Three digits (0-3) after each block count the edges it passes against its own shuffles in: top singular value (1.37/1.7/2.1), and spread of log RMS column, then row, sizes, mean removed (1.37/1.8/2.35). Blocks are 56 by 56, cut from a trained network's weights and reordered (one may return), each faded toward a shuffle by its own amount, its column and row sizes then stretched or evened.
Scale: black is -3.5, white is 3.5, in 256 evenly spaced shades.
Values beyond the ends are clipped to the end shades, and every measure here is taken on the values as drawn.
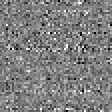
0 2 3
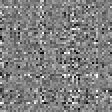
0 3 3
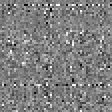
1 2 2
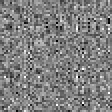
2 2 1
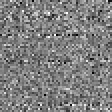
0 1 3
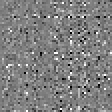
2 3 2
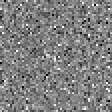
0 1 0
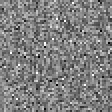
0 1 0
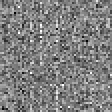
1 2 0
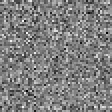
2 1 1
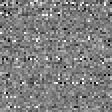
0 0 3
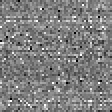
1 1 2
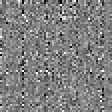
2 3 1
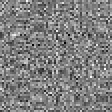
3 1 0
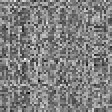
3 2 1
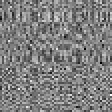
3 1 2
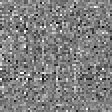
1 1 2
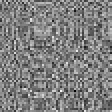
3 1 1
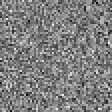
1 1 0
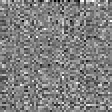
3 1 2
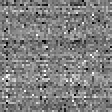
2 2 0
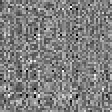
3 2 1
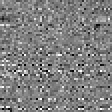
3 1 3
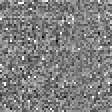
0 2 0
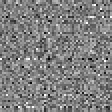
2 0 2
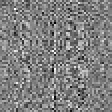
3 3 0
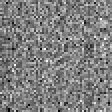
2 0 1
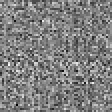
1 1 2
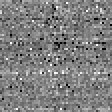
1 1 2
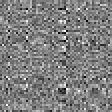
3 2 2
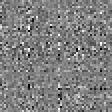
0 3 3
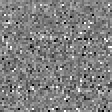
0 0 2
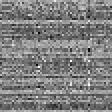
3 1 0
